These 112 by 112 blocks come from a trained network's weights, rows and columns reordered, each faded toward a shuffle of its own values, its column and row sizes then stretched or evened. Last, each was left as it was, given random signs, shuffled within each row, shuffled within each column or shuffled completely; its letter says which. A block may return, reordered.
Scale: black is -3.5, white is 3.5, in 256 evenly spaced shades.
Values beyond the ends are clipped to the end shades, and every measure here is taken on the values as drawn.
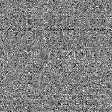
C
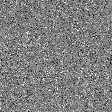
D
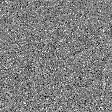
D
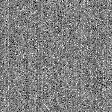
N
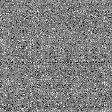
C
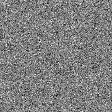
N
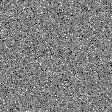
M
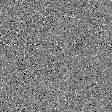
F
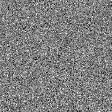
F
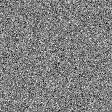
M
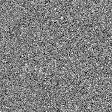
N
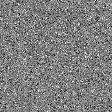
F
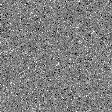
N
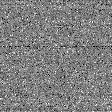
D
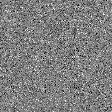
F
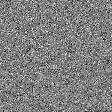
M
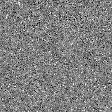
D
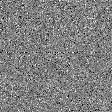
D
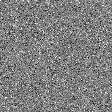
M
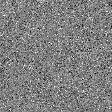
N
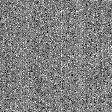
N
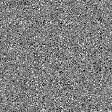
C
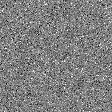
M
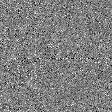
F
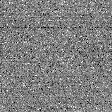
D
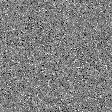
M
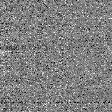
C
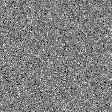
N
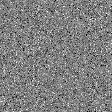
N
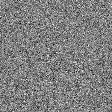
N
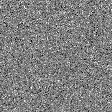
M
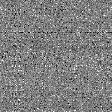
C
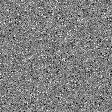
M
